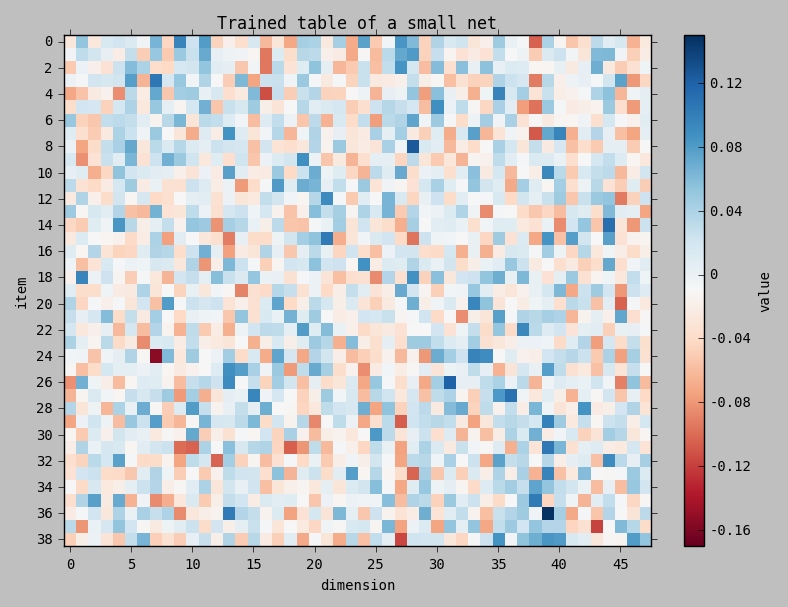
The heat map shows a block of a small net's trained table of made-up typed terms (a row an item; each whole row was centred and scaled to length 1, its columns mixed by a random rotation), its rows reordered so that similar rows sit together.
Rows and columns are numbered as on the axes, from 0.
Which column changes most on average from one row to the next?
39
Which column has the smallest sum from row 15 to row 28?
45
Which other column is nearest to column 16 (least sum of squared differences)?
0
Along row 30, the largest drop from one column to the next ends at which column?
11
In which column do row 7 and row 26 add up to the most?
13
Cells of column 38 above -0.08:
35
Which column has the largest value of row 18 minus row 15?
28
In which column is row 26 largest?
31
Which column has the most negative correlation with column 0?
15
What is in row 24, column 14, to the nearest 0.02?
-0.04
